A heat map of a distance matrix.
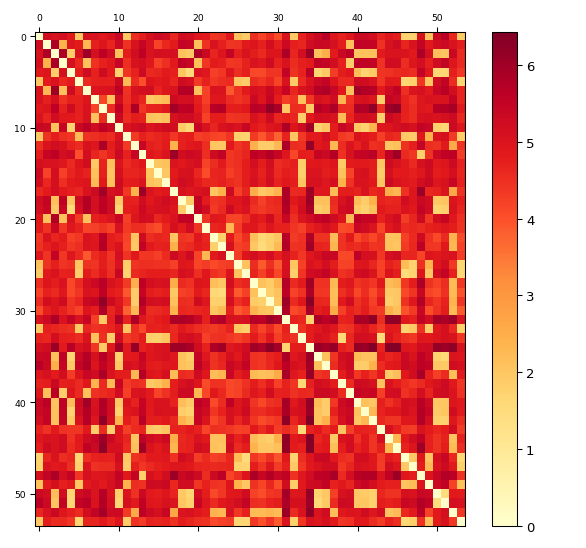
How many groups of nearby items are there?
8
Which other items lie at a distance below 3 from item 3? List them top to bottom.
1, 6, 20, 39
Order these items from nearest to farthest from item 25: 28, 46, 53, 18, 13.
53, 46, 28, 13, 18
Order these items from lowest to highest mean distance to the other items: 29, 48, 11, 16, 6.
11, 29, 16, 6, 48
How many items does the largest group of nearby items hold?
12
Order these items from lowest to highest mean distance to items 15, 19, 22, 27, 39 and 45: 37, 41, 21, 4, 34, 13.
37, 4, 41, 21, 13, 34
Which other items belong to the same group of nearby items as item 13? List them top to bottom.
48
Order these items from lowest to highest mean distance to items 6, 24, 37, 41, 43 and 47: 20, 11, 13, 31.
11, 20, 13, 31
